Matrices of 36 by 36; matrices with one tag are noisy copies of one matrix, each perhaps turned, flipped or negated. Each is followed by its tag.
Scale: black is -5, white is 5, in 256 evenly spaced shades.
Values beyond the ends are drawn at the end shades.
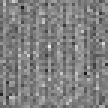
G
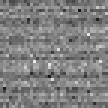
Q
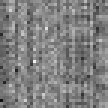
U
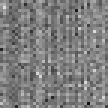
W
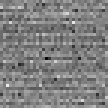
G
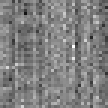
U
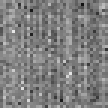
W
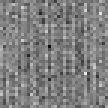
G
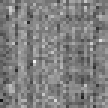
U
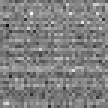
W
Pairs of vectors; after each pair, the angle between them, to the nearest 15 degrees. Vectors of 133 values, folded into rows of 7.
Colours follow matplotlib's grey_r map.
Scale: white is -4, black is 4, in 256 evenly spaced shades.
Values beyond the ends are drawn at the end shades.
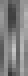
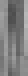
45 degrees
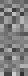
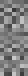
15 degrees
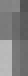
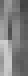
30 degrees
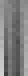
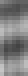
75 degrees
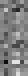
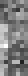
60 degrees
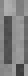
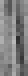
105 degrees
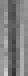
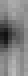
105 degrees
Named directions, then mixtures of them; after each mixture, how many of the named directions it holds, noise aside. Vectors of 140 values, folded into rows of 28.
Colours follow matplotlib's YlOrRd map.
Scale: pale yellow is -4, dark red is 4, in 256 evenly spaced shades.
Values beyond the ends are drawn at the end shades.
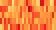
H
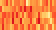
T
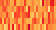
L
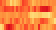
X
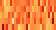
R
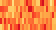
one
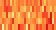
two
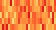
two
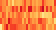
four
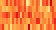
four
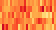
three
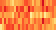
three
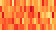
two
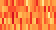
four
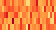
three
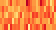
four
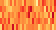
four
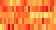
two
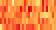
four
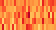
two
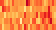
one
